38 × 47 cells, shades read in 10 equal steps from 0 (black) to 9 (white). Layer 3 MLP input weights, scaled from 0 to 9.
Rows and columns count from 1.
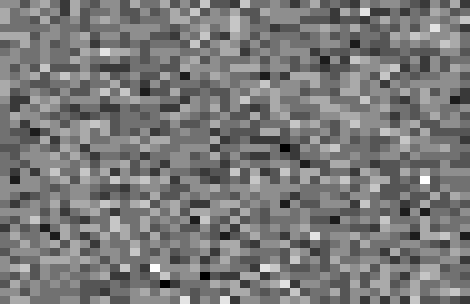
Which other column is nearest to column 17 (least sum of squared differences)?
14
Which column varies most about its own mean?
43
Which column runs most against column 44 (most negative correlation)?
9
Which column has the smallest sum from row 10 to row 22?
47
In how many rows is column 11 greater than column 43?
13
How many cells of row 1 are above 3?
30
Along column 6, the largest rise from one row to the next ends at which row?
31
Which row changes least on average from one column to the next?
24
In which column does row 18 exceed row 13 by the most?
41
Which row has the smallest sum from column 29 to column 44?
7
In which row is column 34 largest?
19
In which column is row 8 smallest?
33
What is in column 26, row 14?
2
